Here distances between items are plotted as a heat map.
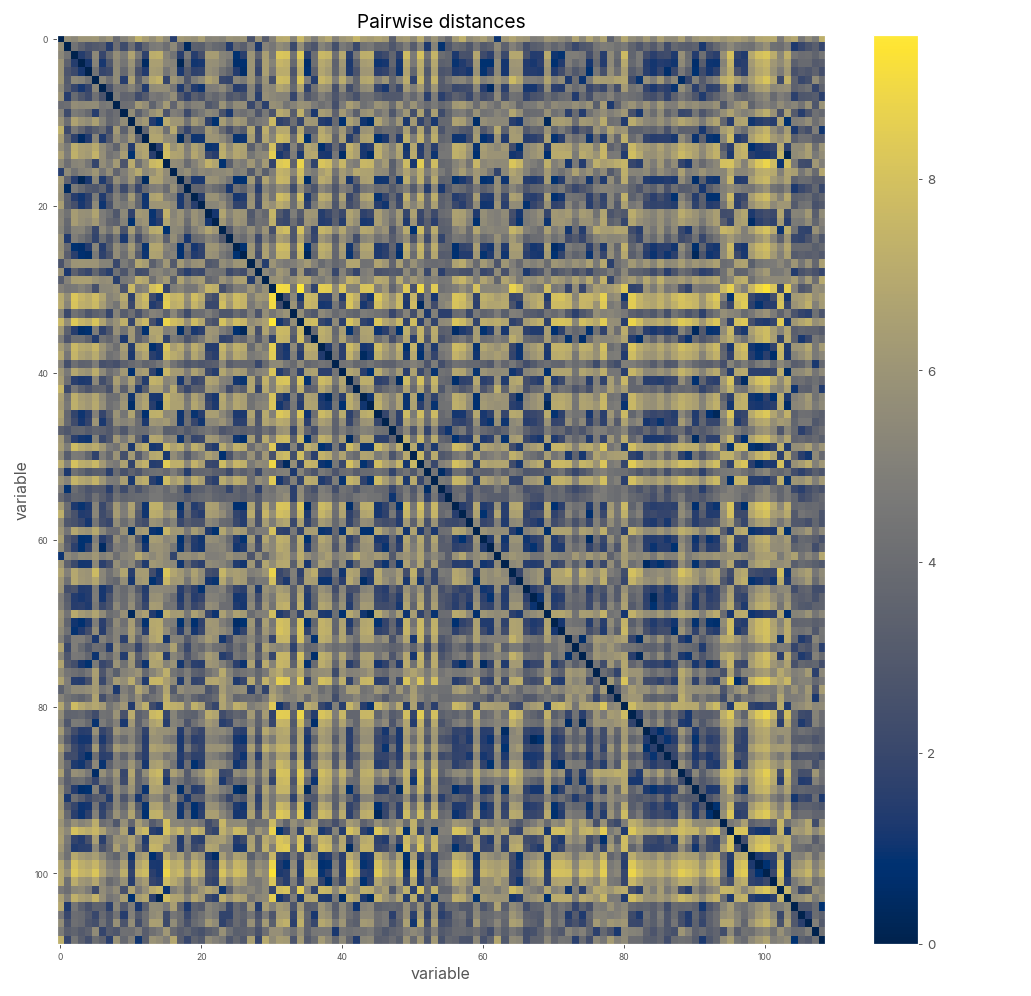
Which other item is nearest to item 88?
5
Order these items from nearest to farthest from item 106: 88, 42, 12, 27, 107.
88, 42, 12, 107, 27
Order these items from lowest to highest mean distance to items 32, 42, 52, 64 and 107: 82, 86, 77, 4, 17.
86, 4, 17, 82, 77
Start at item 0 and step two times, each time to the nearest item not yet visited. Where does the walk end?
16
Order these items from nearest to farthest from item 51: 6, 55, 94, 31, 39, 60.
31, 94, 39, 55, 6, 60
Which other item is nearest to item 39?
107
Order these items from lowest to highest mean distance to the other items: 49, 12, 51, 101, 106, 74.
12, 106, 74, 101, 49, 51
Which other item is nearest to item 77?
96
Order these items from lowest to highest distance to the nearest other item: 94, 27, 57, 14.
14, 57, 27, 94
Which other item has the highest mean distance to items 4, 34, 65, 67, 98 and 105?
30
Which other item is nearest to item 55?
47
